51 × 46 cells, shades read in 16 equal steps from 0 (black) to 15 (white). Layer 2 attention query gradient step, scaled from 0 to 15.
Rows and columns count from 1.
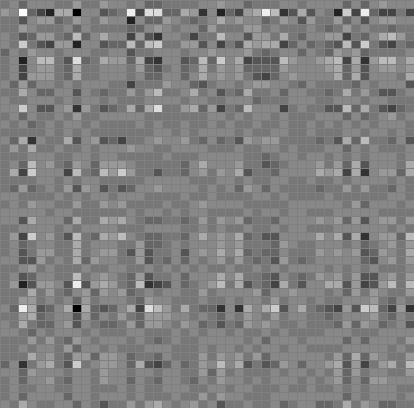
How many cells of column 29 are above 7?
21
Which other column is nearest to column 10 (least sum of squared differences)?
19
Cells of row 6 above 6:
27
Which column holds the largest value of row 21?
4
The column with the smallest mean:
41
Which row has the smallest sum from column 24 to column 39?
39
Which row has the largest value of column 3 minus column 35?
2
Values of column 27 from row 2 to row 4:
4 9 7
